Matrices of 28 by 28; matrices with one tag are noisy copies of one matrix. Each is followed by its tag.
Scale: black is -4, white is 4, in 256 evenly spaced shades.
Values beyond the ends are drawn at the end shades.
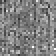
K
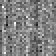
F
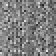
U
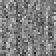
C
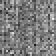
K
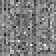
K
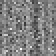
F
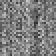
F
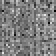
K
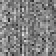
U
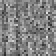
C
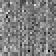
U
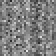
F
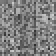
K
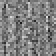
C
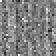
C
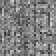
K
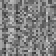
C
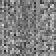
K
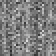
F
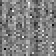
F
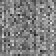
K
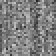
F
